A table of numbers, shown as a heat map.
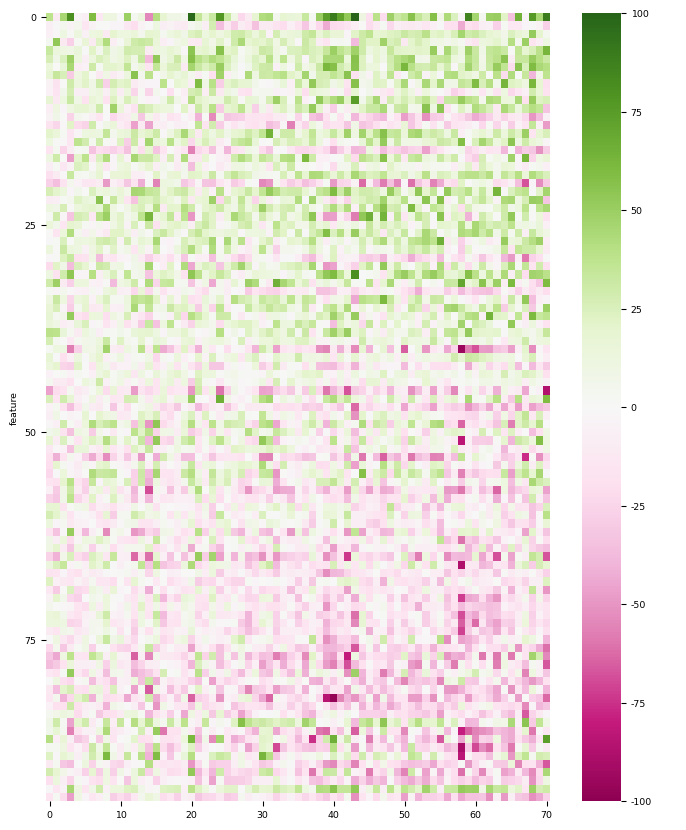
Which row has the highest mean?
0
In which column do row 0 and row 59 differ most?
43
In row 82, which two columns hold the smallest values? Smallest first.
40, 39
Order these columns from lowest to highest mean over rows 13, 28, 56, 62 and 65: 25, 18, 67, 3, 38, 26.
26, 67, 18, 38, 25, 3
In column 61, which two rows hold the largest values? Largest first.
32, 15
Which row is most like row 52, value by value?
50
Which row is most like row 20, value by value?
53
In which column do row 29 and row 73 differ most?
67
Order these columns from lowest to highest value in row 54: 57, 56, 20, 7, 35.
56, 35, 57, 7, 20
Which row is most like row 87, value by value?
91
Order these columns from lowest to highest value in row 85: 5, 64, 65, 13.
64, 13, 5, 65
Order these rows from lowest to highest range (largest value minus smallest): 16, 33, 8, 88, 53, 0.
33, 16, 8, 53, 88, 0
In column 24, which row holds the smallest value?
45
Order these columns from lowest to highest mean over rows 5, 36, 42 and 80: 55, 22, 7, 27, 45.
55, 27, 45, 7, 22
